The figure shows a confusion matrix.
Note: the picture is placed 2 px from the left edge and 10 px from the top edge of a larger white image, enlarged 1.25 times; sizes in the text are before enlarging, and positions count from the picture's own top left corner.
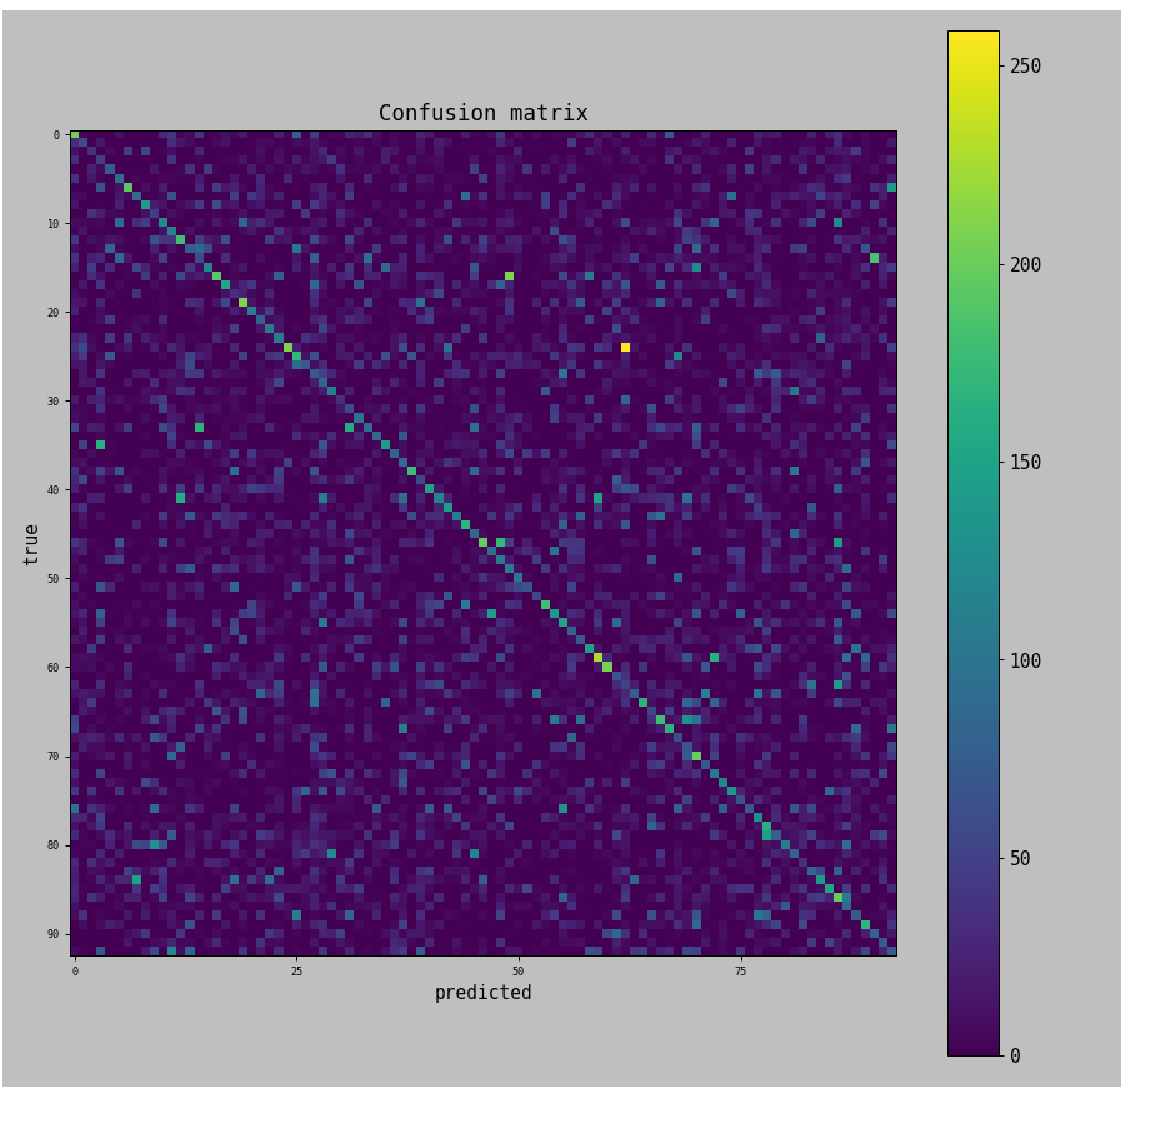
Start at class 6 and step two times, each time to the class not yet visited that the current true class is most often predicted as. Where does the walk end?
11
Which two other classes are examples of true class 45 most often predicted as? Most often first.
81, 31
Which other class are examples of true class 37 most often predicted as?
89
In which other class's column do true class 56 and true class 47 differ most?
54
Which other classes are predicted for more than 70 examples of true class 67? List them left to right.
37, 88, 92
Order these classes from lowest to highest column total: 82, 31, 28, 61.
82, 61, 31, 28
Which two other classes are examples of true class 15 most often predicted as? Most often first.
70, 35
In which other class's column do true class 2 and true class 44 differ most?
55
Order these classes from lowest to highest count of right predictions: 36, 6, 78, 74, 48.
36, 48, 74, 78, 6
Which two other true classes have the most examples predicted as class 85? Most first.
74, 91
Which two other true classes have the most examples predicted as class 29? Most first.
81, 72
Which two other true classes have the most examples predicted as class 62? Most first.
24, 30
